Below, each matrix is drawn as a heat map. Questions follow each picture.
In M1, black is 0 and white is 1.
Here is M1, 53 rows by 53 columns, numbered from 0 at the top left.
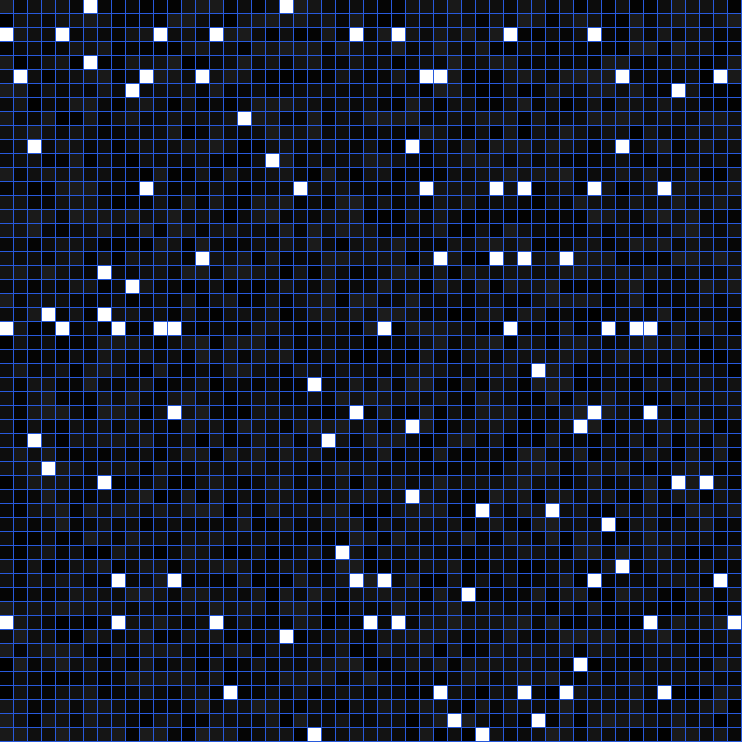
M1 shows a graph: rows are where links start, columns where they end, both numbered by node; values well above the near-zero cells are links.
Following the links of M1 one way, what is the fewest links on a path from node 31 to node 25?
2
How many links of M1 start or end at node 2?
10
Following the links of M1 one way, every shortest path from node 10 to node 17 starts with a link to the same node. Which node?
node 44
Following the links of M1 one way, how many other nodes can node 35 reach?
7
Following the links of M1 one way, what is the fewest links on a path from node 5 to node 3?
4
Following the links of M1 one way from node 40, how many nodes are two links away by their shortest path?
7
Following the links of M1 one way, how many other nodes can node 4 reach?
3
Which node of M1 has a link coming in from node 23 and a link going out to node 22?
node 27
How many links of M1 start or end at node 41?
8
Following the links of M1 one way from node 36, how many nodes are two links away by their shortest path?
4
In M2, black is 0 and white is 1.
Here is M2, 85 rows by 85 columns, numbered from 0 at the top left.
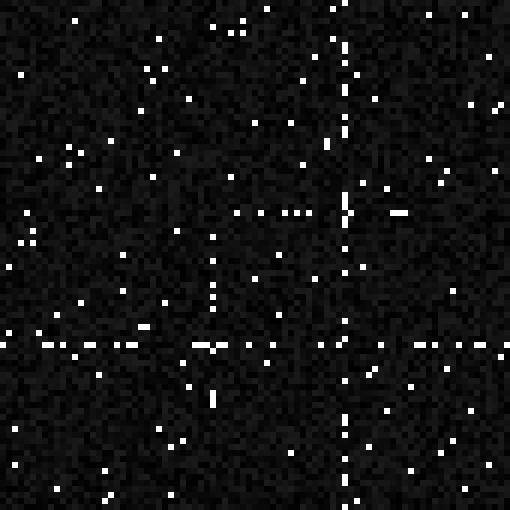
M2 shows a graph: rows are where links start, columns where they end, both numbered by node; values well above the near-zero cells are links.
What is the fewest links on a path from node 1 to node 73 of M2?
4
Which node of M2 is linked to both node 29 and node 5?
node 38
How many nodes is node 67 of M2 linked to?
1
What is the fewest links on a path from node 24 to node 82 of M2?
4
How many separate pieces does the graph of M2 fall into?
4
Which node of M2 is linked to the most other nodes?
node 57
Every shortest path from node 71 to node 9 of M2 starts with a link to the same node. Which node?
node 2
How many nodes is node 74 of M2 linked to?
2
